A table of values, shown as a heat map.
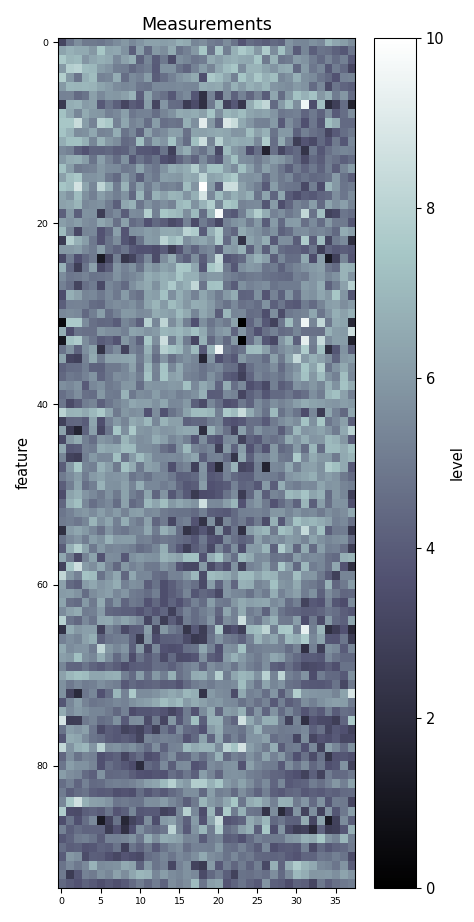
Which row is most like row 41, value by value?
78
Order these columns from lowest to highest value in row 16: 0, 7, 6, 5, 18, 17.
7, 17, 6, 0, 5, 18
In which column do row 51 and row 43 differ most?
18
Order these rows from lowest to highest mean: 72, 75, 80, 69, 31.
69, 80, 75, 31, 72
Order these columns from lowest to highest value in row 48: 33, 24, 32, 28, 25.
24, 28, 25, 33, 32
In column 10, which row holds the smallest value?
80
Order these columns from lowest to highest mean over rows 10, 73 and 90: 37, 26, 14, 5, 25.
37, 5, 25, 26, 14
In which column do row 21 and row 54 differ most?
16
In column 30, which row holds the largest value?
35
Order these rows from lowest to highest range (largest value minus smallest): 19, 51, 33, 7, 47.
51, 47, 19, 7, 33
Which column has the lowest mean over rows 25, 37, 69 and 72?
2
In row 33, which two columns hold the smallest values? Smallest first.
23, 0
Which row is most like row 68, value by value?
13
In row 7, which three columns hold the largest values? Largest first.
31, 26, 25
